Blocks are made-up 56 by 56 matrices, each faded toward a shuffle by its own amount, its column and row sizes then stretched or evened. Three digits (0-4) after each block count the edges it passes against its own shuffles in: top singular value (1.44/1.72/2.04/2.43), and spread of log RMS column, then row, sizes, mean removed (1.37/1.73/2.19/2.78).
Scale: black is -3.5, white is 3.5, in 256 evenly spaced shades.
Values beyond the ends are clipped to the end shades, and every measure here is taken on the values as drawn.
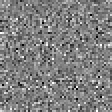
1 0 2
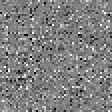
2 2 1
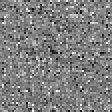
0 1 1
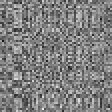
4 3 0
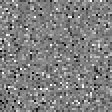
0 0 2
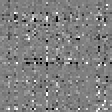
2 4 3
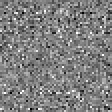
0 0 2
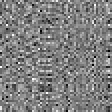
4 3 0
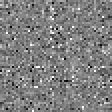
0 1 2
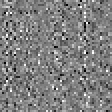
3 3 1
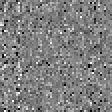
1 3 1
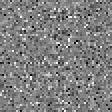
1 1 1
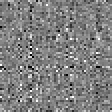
3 3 2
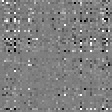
3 3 3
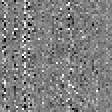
2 4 0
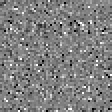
0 0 2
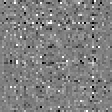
2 2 2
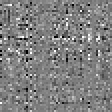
0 4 3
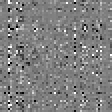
2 4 3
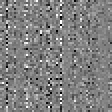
3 4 2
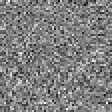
3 0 1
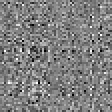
3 3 2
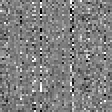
3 4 0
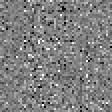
0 2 0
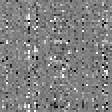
2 4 1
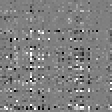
3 4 4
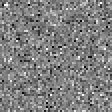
0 0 1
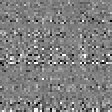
3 2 4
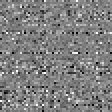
0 1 4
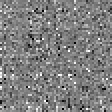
1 3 1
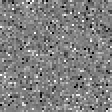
0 0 0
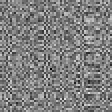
4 3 0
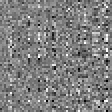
3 4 1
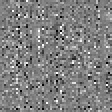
0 4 2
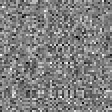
3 0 1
